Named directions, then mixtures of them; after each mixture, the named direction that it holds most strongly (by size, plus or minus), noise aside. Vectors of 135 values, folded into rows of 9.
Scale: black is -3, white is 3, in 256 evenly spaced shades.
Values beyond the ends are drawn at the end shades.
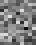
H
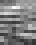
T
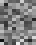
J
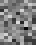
H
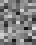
H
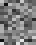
J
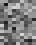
J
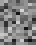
H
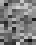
J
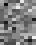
J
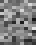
H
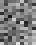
H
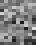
H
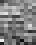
T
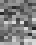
H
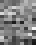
T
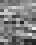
T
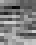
T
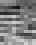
T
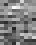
T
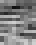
T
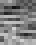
T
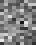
H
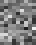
H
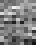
T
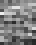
T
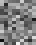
J
